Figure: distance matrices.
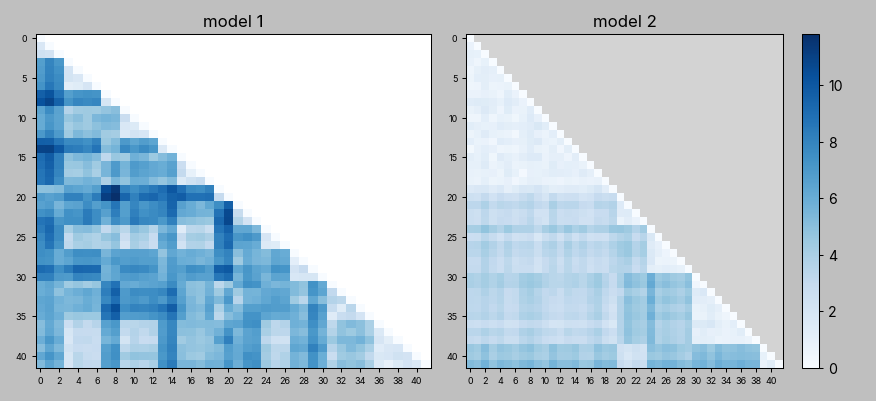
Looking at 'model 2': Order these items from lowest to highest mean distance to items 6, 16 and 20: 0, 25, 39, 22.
0, 22, 25, 39
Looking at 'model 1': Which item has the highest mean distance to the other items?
20
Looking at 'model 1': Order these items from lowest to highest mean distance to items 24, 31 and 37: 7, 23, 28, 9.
9, 28, 7, 23
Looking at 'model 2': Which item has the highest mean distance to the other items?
41
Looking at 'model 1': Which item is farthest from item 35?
8
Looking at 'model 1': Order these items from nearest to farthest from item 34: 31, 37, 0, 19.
31, 19, 37, 0
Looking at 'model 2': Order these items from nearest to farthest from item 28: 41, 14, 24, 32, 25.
25, 24, 14, 32, 41
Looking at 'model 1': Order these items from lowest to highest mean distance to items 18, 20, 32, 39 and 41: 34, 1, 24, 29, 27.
34, 24, 27, 1, 29
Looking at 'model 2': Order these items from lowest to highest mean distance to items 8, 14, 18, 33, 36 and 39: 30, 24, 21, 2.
2, 30, 21, 24
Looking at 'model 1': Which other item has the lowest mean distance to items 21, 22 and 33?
23
